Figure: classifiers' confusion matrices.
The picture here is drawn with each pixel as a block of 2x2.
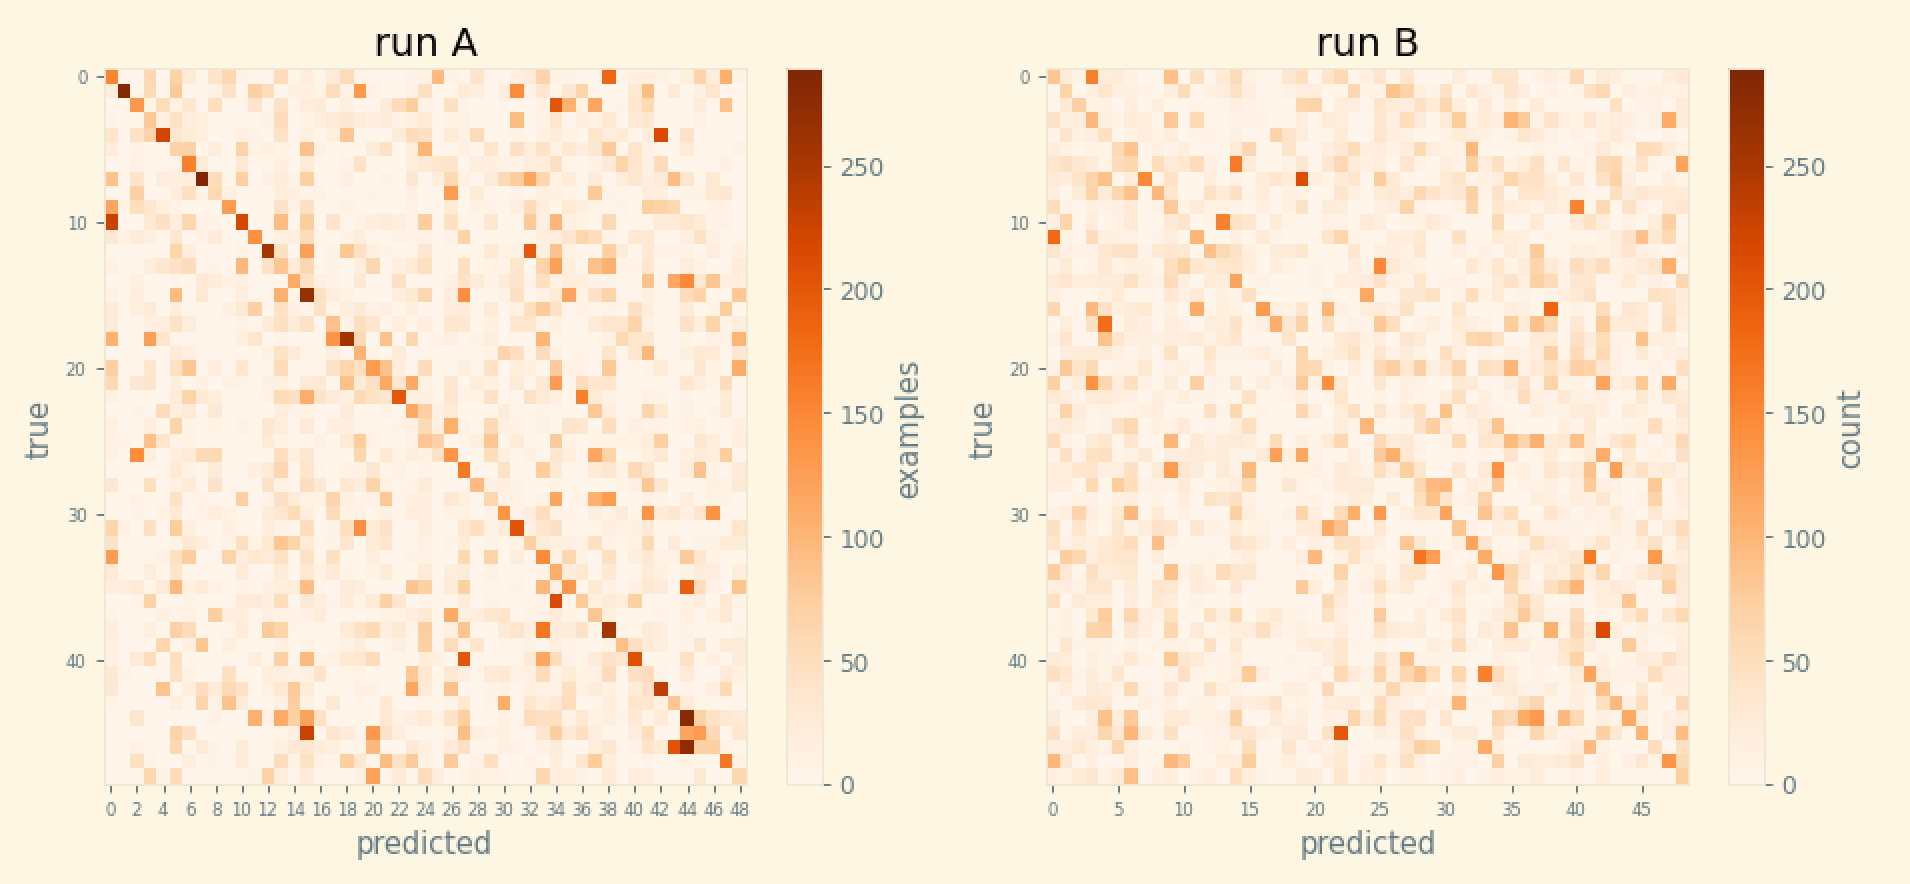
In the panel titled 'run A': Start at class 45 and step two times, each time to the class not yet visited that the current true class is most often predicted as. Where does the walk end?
27
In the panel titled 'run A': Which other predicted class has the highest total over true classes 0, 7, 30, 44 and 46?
43
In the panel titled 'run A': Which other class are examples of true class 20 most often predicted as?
48
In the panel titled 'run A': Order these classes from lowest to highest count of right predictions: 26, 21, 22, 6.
21, 26, 6, 22
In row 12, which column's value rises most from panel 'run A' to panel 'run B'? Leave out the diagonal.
37
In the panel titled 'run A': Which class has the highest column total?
15
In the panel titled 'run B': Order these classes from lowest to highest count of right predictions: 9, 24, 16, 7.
9, 24, 16, 7
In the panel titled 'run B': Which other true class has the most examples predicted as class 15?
27
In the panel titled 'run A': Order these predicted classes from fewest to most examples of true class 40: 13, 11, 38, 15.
11, 38, 13, 15
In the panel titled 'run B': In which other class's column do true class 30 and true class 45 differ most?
22
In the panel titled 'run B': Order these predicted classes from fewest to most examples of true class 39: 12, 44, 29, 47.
47, 29, 12, 44
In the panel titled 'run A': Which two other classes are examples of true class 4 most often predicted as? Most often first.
42, 18
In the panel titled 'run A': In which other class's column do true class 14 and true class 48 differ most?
44
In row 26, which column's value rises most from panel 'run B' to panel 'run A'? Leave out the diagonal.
2
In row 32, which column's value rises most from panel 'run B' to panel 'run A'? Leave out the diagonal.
13
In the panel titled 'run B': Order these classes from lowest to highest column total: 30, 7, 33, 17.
7, 17, 30, 33
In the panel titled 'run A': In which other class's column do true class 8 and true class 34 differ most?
26
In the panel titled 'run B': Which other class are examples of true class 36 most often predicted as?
44
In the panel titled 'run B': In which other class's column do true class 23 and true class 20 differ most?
35
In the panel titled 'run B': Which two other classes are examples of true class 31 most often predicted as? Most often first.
21, 22
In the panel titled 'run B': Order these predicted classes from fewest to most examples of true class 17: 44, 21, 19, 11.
11, 44, 21, 19
